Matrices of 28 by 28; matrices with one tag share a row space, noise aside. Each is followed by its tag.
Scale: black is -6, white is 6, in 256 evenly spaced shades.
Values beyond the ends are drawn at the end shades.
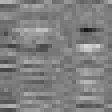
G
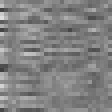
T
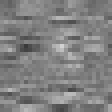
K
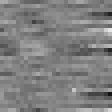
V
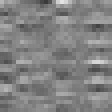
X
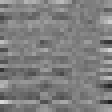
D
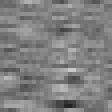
K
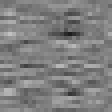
K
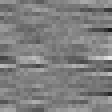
V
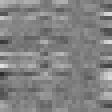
D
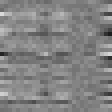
D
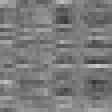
X
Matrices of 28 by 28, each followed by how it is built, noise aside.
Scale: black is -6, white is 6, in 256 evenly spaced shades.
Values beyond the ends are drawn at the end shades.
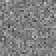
noise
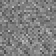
Toeplitz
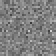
repeating columns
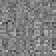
low rank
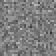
blocks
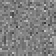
uneven columns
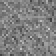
Toeplitz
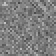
Toeplitz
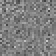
low rank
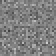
repeating columns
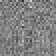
low rank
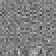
low rank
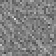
Toeplitz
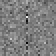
uneven columns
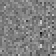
uneven columns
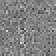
low rank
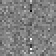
uneven columns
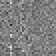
uneven columns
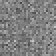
blocks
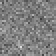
Toeplitz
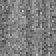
blocks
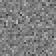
noise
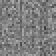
blocks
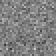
repeating columns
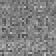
blocks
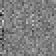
uneven columns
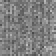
blocks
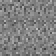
repeating columns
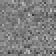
low rank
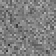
Toeplitz
